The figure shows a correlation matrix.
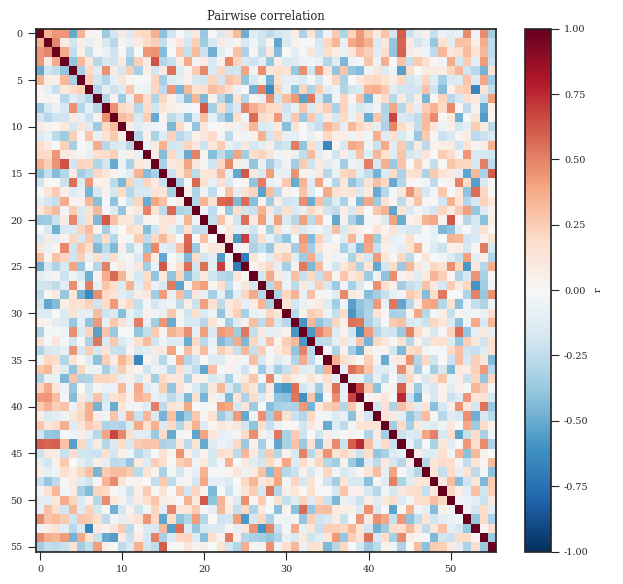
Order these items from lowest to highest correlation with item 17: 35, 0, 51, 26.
0, 51, 26, 35
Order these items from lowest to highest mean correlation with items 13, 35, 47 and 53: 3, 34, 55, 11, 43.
55, 34, 3, 11, 43
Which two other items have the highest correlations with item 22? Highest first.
25, 18
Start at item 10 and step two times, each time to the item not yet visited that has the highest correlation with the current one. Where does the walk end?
9
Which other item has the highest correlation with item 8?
20
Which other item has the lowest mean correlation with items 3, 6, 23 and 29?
28
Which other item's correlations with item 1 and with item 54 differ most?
23
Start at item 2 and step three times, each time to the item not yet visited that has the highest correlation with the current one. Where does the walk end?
38
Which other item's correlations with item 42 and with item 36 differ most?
35
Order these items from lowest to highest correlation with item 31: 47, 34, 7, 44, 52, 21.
34, 47, 52, 21, 44, 7
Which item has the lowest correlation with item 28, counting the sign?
6
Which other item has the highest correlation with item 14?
3
